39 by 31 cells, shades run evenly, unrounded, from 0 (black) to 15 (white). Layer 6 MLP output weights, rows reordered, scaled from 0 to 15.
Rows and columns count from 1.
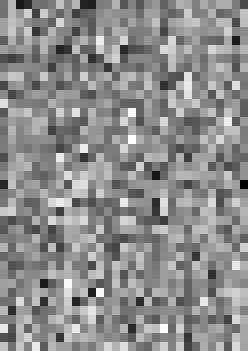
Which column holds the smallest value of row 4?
5
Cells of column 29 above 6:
33
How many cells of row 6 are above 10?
11
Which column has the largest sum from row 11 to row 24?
2
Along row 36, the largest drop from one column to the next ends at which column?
13
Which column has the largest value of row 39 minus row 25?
21
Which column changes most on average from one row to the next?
16
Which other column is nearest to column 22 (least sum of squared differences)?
25
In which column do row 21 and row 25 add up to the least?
1
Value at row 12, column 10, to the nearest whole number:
8
